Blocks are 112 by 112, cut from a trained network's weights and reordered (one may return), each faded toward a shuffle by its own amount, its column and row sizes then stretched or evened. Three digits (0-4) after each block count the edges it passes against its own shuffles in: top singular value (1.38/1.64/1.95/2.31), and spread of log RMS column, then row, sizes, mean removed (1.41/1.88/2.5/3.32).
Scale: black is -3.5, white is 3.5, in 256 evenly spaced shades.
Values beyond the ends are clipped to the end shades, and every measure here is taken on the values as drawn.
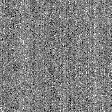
2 2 0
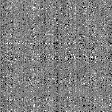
2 3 3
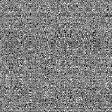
2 3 0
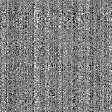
4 2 3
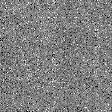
0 1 2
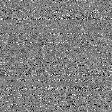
0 0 4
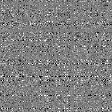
1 3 4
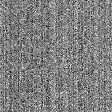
3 1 0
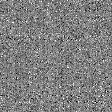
0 1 2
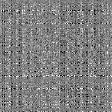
4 2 4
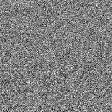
2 0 1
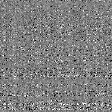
1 1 4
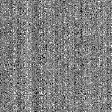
3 2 2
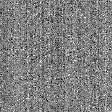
2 1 1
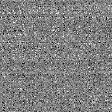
2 2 2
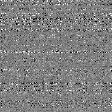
1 2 4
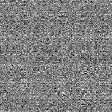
2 1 1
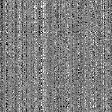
4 4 2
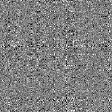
3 3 3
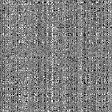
4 3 3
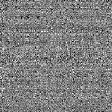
2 2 2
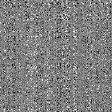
1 3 3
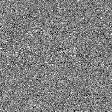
1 0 2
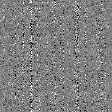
1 4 0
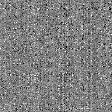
1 2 2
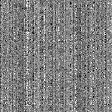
4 3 1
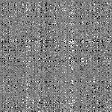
3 3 4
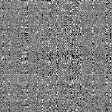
2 4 2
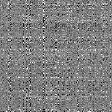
2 4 3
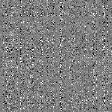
0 4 2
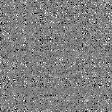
0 3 3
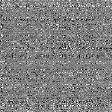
2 2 4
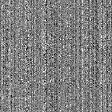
4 3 1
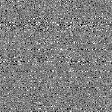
1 1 4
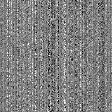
4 4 0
